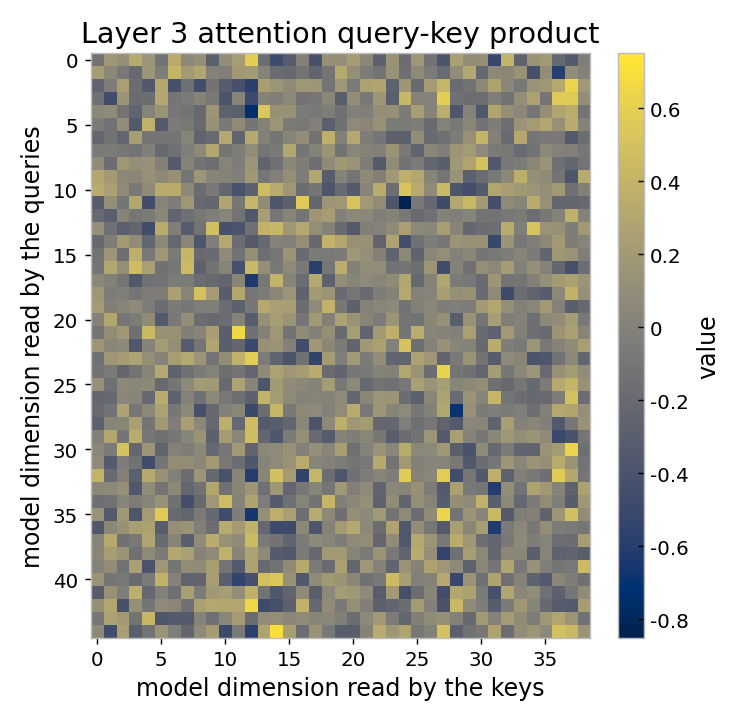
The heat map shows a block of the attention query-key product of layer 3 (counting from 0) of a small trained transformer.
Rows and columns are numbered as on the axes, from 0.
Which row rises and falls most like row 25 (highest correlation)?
18
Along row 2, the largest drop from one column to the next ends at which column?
6
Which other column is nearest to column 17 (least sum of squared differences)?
15
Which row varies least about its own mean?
7
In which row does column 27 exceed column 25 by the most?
35
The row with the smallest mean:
12
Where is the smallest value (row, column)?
11, 24
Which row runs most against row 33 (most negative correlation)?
26
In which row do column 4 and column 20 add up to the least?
13
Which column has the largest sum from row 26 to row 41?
19
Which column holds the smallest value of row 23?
17
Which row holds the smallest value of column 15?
36
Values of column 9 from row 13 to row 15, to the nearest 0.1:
0.5 0 -0.2
